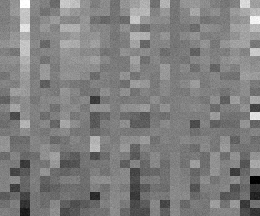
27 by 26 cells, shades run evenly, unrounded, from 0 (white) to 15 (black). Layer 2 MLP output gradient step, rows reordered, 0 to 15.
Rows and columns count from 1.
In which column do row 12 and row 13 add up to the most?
10
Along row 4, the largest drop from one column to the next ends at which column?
3
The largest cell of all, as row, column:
23, 26
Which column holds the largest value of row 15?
2
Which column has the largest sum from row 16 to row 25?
14
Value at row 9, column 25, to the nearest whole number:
6
